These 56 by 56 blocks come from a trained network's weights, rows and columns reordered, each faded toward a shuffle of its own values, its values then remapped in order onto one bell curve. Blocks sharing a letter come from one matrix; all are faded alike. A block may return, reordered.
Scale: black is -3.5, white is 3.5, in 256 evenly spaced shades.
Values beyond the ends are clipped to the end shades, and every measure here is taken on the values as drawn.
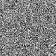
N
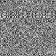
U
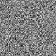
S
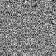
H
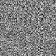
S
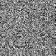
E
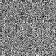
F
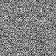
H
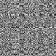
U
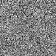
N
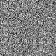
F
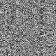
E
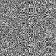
S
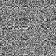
U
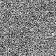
F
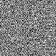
F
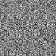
U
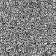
N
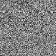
E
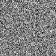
F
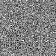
E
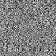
H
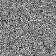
N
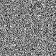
N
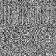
E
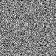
F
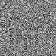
E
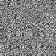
U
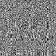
S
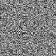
S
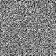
E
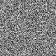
F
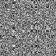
S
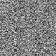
H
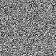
E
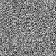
H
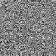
S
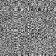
S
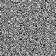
E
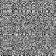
U
